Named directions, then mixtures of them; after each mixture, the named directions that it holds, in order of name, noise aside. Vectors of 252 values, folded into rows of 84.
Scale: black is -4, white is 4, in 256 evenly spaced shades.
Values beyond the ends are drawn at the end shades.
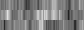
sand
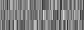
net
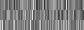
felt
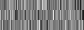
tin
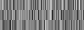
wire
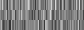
net, wire.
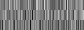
felt.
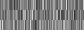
felt, net.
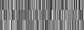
wire.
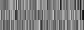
net, tin.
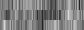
sand, wire.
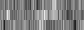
felt, sand.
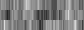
sand.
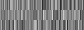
net.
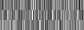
felt, wire.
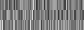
felt.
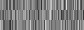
felt, wire.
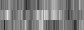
sand.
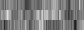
sand.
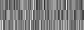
felt.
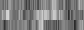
sand.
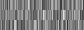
net.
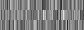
net.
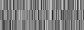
wire.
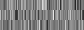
tin.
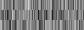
sand, wire.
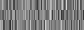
felt, wire.
